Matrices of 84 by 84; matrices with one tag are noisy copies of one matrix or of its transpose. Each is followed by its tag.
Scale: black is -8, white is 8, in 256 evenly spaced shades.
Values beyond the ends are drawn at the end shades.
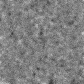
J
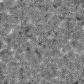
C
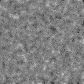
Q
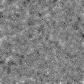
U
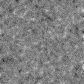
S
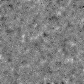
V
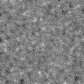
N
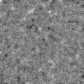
C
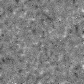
S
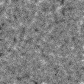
U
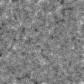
U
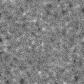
N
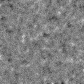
V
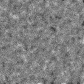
Q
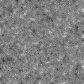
S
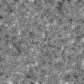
S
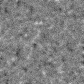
V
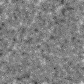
U
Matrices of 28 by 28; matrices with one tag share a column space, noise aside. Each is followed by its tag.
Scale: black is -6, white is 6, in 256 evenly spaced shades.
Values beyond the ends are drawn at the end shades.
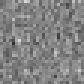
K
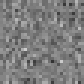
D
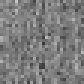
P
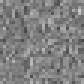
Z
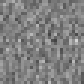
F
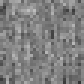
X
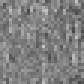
X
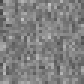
P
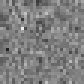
Z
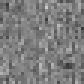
P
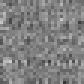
D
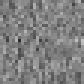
F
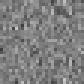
Z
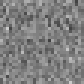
Z
